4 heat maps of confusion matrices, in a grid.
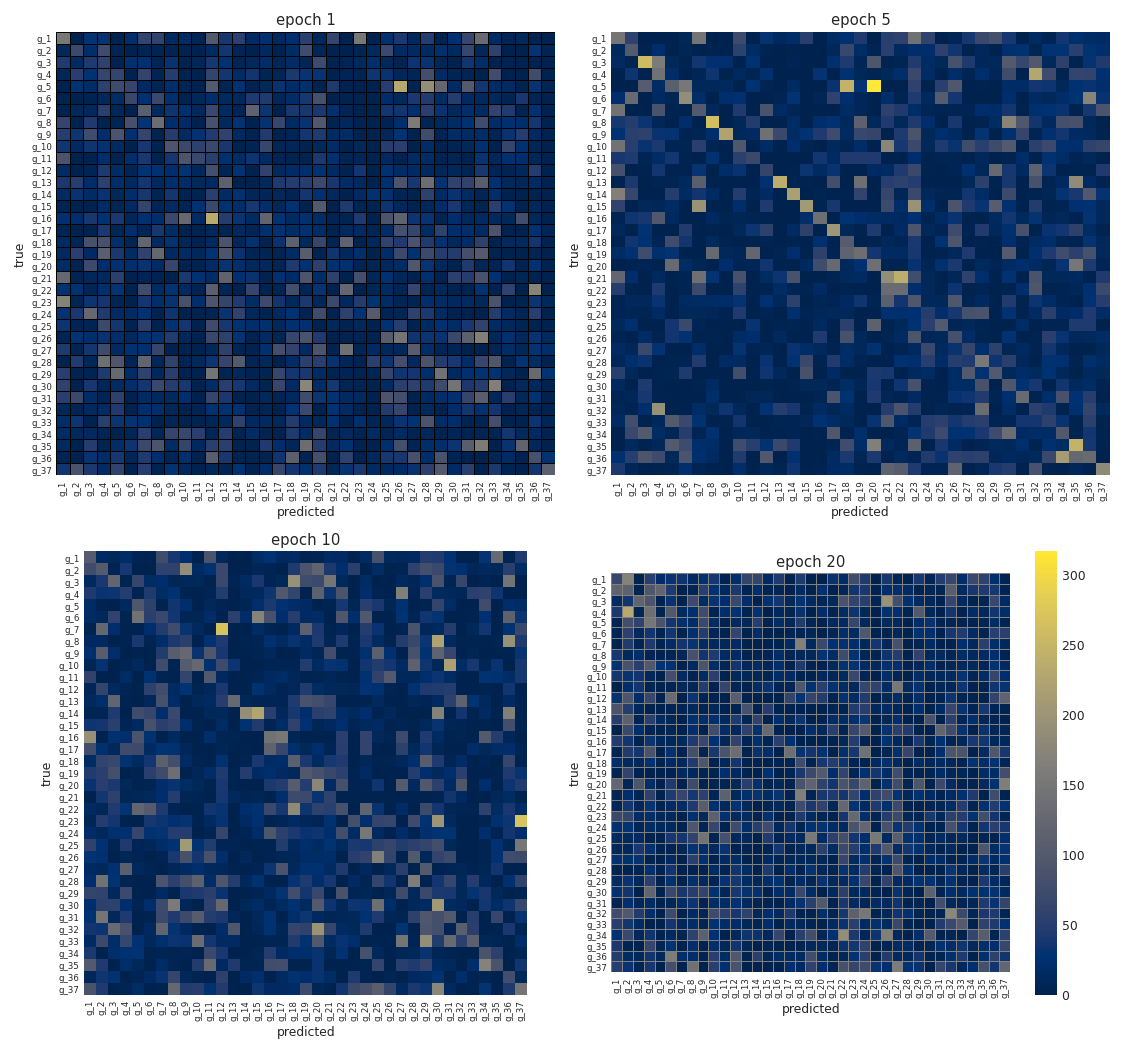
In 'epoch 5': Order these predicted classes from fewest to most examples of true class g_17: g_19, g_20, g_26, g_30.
g_19, g_30, g_20, g_26
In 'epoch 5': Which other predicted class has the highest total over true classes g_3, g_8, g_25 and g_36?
g_34
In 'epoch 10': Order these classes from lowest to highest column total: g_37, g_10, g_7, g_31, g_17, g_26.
g_26, g_10, g_17, g_31, g_37, g_7
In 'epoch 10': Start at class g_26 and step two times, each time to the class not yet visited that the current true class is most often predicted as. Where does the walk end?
g_9
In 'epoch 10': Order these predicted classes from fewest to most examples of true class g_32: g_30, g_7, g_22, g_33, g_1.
g_22, g_1, g_33, g_30, g_7
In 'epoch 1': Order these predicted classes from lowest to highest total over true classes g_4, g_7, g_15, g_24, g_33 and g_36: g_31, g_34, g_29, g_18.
g_31, g_34, g_29, g_18
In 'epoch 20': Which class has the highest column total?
g_2
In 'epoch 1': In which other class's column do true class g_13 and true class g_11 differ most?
g_28
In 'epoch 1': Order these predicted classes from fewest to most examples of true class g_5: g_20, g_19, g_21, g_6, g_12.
g_20, g_19, g_21, g_6, g_12
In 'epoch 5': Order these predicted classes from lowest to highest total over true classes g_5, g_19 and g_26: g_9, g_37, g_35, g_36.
g_9, g_37, g_35, g_36
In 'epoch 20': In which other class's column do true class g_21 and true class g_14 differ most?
g_18
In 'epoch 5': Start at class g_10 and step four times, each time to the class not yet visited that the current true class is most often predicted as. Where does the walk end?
g_4
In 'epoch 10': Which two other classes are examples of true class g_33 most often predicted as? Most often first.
g_29, g_27
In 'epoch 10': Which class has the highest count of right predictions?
g_30
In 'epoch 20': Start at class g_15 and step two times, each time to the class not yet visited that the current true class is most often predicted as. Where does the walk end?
g_20
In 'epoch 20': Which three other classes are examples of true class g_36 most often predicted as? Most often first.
g_6, g_12, g_19
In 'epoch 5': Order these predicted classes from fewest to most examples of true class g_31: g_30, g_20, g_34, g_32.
g_32, g_30, g_20, g_34
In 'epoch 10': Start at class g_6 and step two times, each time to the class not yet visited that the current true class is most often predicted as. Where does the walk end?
g_36
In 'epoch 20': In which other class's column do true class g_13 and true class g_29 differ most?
g_1
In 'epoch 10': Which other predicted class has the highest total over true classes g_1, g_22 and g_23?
g_37
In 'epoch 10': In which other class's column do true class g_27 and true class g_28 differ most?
g_2
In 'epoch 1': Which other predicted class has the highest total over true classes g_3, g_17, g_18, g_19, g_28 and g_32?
g_4
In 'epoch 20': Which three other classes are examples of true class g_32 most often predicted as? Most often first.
g_24, g_23, g_2
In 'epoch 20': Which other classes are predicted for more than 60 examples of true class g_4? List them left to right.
g_2, g_6, g_9, g_29
